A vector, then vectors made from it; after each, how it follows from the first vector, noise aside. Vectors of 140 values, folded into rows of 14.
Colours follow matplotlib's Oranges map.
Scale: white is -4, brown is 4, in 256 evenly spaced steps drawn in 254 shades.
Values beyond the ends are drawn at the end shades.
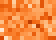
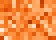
copied.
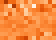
wrapped around, partly zeroed.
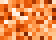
reversed, negated, scaled up.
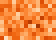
copied.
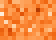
wrapped around, partly zeroed.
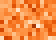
negated.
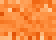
wrapped around, negated, partly zeroed.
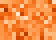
reversed, negated.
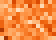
negated.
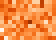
copied.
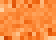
negated, partly zeroed.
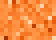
negated, partly zeroed.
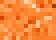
wrapped around, negated, partly zeroed.
